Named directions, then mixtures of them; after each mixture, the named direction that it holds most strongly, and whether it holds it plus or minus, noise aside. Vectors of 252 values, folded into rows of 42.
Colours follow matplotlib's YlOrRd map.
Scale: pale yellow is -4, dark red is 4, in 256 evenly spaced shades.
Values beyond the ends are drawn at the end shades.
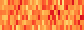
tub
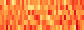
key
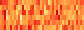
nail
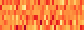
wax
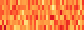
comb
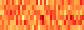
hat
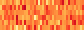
wax, minus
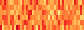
tub, minus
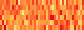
comb, plus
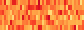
key, minus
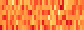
tub, minus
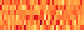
wax, plus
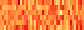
comb, minus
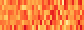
tub, plus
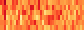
nail, plus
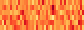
comb, minus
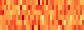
hat, minus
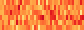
hat, plus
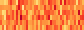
nail, minus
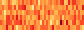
wax, minus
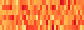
wax, minus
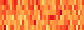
comb, plus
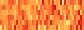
comb, minus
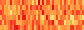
hat, minus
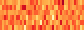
wax, minus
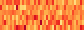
wax, plus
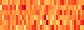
wax, minus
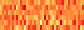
wax, minus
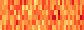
tub, plus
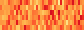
tub, plus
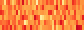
key, plus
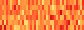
comb, plus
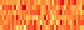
wax, minus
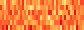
key, plus
